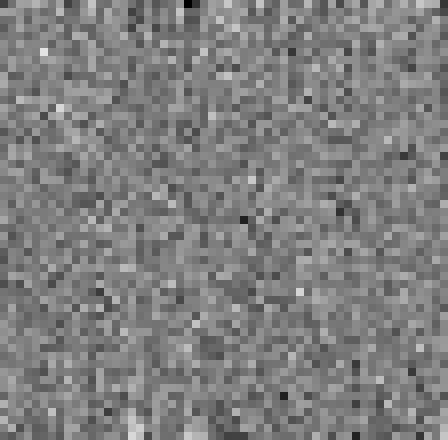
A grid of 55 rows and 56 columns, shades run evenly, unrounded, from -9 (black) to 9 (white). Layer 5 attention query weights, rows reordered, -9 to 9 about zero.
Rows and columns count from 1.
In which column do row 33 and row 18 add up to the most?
39
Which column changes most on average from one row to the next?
13
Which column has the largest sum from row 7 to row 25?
36
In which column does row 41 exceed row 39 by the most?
14
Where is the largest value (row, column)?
7, 6
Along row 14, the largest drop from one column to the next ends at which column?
54
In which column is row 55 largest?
17
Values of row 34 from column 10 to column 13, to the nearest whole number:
2 1 1 2
